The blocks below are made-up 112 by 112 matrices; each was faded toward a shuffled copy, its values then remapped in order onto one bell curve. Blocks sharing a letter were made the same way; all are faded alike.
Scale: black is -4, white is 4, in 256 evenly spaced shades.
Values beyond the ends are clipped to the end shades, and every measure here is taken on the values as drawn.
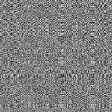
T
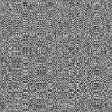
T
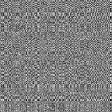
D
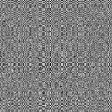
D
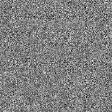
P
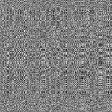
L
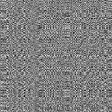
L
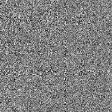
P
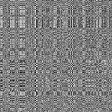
D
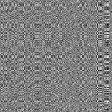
D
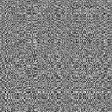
L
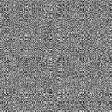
T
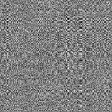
T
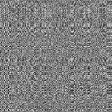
T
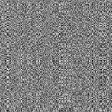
T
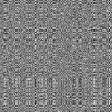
D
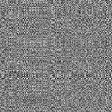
L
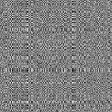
D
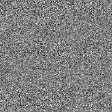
P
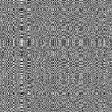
D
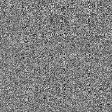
P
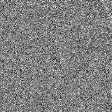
P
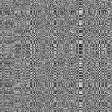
D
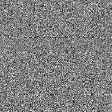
P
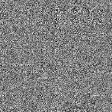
P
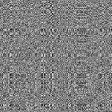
T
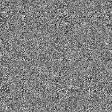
P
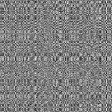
D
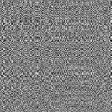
L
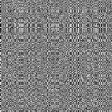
D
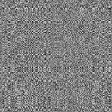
T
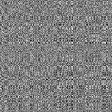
L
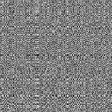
T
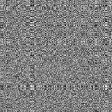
T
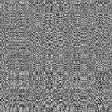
L
